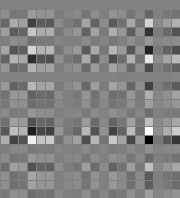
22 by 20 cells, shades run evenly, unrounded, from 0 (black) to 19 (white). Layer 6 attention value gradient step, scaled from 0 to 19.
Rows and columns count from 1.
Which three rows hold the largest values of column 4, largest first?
16, 6, 4
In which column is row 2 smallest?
17
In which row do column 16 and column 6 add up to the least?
15
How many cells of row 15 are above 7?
14
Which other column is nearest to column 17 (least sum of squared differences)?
20
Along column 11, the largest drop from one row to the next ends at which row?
7
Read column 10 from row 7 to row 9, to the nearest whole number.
13 8 10
